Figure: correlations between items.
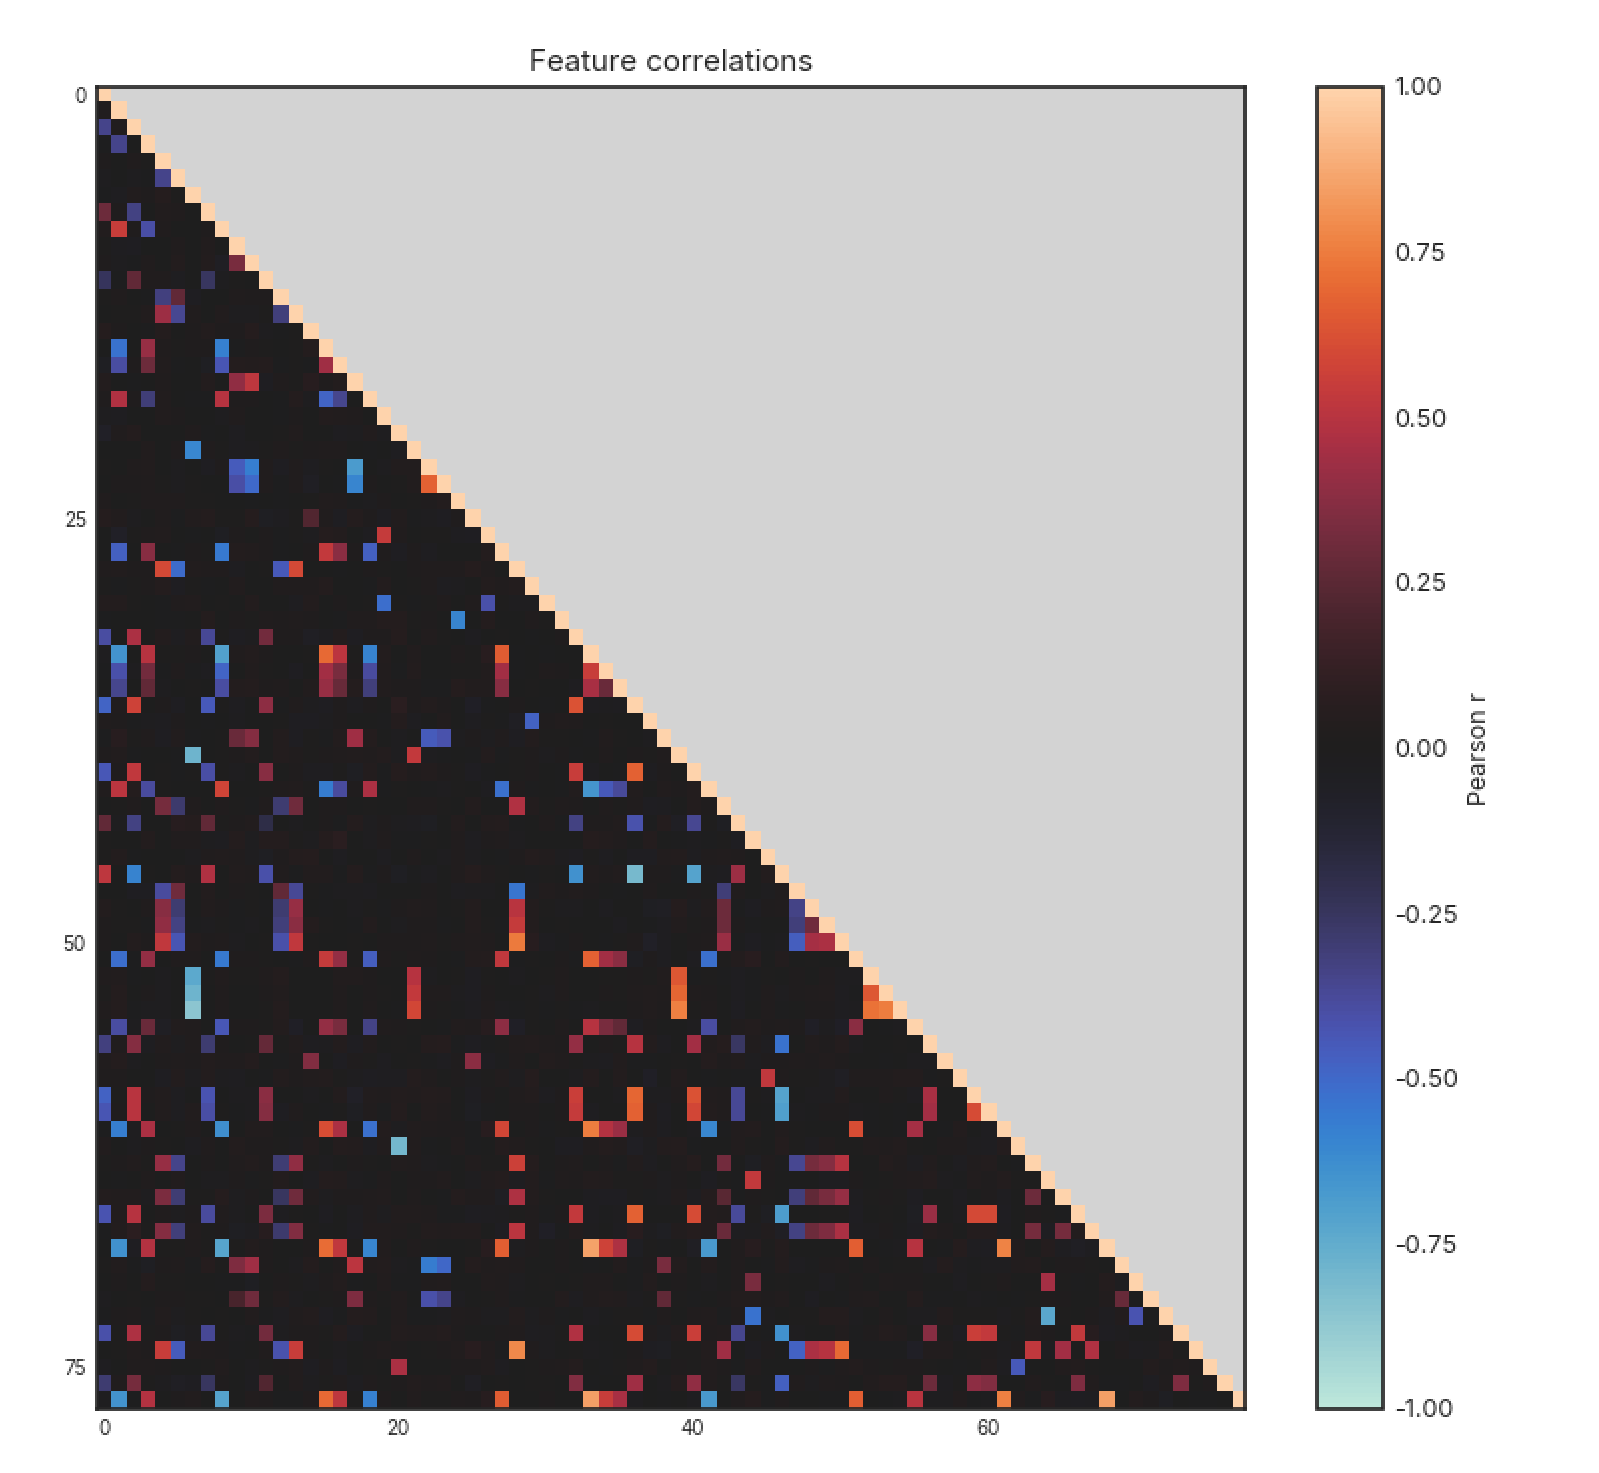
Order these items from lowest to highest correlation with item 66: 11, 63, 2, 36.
63, 11, 2, 36
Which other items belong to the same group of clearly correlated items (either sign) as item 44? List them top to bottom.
64, 70, 72
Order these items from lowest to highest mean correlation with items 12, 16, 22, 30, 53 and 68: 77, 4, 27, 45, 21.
4, 45, 21, 27, 77
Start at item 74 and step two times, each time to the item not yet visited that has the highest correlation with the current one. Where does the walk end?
50
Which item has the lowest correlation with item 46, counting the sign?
36
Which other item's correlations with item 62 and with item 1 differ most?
20
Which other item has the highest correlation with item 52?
54
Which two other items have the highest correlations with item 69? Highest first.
17, 10
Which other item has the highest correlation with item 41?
8
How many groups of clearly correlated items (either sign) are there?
12
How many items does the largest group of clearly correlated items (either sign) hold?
16
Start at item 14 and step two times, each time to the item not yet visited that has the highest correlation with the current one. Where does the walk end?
25
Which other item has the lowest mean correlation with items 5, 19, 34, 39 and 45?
6
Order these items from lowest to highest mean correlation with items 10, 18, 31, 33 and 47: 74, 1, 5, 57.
74, 1, 57, 5
